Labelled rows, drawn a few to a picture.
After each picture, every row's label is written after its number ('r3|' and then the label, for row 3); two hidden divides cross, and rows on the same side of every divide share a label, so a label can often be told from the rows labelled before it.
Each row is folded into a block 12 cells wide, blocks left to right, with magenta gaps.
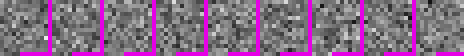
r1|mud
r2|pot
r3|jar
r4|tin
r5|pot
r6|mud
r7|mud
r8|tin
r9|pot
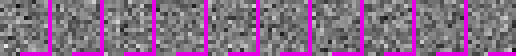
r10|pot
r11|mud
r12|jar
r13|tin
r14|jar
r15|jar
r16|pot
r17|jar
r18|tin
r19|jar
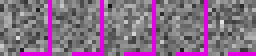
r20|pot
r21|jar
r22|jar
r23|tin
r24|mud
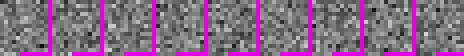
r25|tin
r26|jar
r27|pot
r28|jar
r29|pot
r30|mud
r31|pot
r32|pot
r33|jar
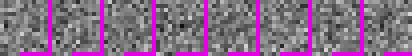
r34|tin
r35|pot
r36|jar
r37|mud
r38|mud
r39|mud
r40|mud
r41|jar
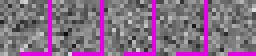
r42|mud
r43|mud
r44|tin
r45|tin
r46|tin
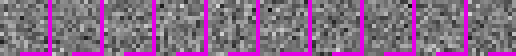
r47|jar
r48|jar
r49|pot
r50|jar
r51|pot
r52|pot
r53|mud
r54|jar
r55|mud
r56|pot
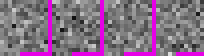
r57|pot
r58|jar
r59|jar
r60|pot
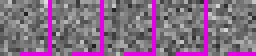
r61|pot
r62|tin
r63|pot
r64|pot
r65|pot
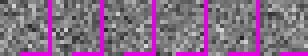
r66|tin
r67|jar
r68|jar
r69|mud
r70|pot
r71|mud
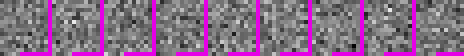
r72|tin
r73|jar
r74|jar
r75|pot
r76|pot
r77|jar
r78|tin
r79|tin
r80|pot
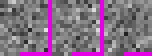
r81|mud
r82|tin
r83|jar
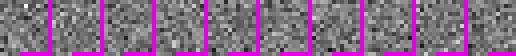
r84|jar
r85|pot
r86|mud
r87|jar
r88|mud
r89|pot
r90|jar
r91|pot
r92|jar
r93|tin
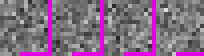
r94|jar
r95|jar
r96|mud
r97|mud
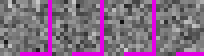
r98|jar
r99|tin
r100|mud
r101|pot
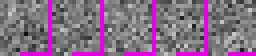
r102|jar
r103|pot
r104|jar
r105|pot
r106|mud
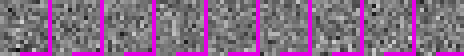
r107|pot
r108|mud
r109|mud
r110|pot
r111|pot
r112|tin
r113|mud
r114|mud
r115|tin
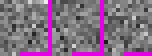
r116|pot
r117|pot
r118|mud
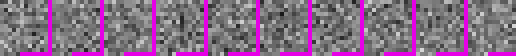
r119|tin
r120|jar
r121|jar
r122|jar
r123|pot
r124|mud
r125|jar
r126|mud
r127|pot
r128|jar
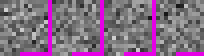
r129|tin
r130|tin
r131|tin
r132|tin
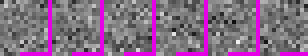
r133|mud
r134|jar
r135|pot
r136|jar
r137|mud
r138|jar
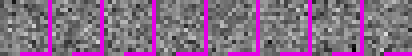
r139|tin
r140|mud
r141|pot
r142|tin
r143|mud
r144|tin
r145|tin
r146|pot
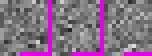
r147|jar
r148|mud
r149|tin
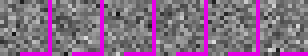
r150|jar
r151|mud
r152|tin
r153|tin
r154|tin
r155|mud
